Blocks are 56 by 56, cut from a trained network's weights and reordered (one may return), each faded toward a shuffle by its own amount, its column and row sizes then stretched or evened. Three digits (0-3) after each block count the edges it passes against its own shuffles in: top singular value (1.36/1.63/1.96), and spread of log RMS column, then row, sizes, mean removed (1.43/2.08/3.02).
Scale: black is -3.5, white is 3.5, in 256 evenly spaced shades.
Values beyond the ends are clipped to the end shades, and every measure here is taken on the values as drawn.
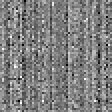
3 2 0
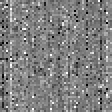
2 2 0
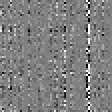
3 3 1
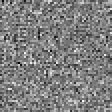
0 0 1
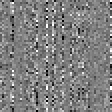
3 3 0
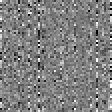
3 3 0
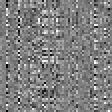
3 3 0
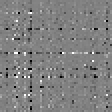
2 2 2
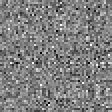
2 1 0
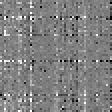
3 2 2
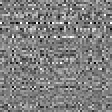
3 0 3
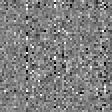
0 2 1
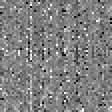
1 2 0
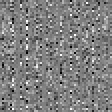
0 3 0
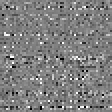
0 1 3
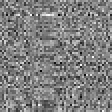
3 1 1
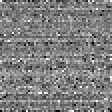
2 0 2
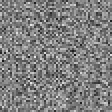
3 1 0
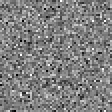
0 0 0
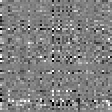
3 2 3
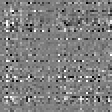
2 2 3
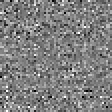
0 1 2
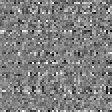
2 1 3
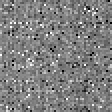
0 0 1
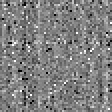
1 1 0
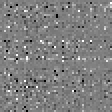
0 2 2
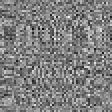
3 1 2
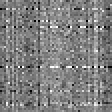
3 0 2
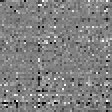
1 1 2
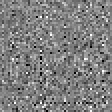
0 2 1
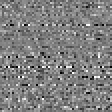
1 0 3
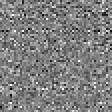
2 1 2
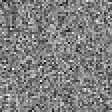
0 0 0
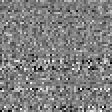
1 0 3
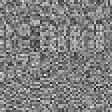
3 0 1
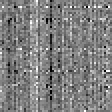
3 2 1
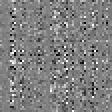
0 3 2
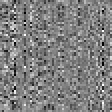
3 3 0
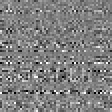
3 1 3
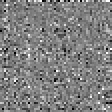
1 2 2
